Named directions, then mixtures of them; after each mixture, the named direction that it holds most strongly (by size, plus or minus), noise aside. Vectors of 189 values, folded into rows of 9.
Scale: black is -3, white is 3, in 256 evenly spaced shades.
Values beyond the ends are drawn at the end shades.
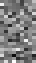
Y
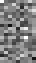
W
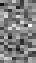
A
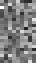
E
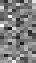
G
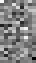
W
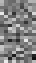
Y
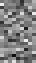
Y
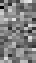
E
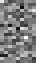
W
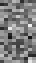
A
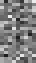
G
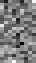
G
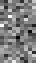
G
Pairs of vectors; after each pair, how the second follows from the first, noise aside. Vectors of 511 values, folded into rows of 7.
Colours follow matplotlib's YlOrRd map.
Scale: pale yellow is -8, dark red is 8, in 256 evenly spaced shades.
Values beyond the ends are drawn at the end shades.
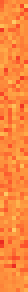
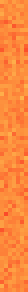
reversed, shrunk.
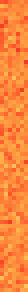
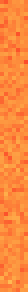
shrunk.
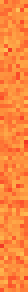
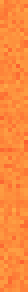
shrunk.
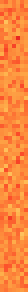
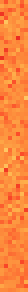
partly zeroed.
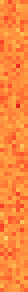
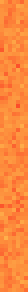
shrunk.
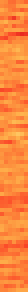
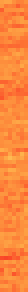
reversed, shrunk.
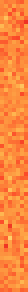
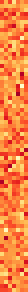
wrapped around, scaled up.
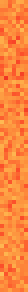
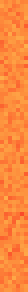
reversed, shrunk.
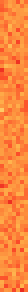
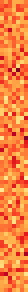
wrapped around, scaled up.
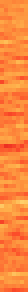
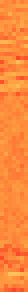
partly zeroed.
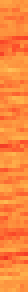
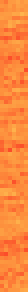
reversed, shrunk.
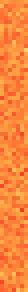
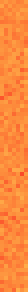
shrunk.
